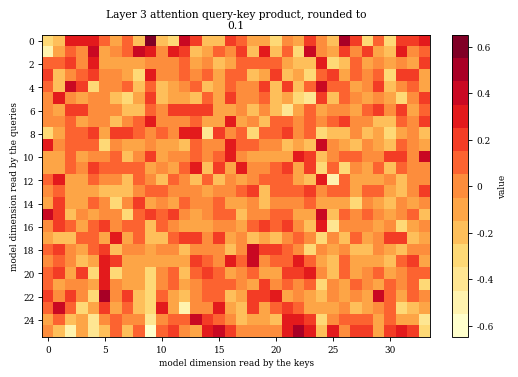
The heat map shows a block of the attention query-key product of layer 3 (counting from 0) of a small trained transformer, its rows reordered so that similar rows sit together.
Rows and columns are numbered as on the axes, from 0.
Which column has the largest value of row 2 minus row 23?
12
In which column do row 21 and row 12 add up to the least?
25
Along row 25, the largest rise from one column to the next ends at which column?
10
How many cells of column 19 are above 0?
10
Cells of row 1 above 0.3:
3
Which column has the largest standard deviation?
9
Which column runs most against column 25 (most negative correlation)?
1
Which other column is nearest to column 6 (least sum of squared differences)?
27
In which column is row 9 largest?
24
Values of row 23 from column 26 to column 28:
0 -0.2 -0.1
